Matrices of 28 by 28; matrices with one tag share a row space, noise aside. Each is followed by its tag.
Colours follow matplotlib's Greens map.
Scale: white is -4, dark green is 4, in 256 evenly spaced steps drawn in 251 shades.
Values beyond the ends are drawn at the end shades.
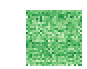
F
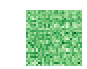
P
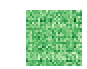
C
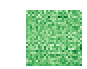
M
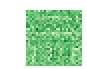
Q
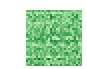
Q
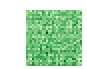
C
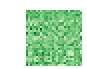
F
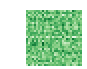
P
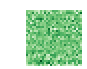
Q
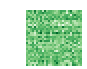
P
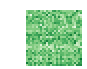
C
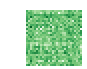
F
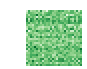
F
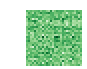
P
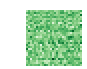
F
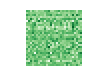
Q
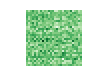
P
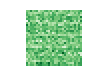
F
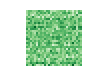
Q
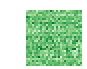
C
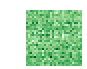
P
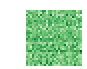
C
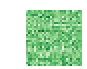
P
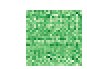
Q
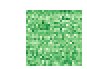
P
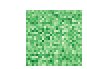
P
